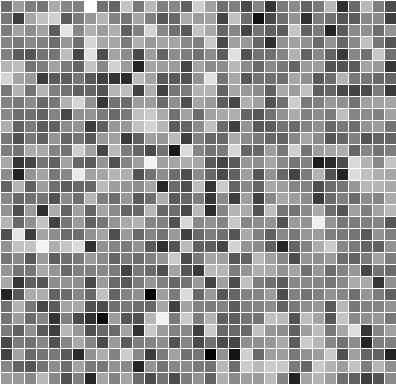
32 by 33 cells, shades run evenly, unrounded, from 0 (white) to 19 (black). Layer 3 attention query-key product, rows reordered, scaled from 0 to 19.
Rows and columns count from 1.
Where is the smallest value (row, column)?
1, 8
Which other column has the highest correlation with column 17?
31
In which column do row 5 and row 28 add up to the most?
12
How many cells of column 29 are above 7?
26
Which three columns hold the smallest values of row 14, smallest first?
13, 30, 33
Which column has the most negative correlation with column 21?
18
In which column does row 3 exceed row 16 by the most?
19
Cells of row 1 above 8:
24
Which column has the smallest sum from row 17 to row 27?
27
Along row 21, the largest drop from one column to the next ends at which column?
20
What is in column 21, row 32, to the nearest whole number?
7
